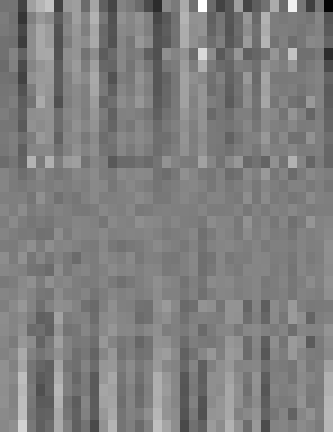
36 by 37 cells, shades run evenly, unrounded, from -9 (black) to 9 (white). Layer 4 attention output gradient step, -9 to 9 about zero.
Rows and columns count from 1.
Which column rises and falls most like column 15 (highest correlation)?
1
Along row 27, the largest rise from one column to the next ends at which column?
7
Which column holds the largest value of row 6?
23
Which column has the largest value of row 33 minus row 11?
3
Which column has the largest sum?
33
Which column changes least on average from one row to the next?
36
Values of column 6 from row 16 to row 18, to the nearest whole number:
0 0 0
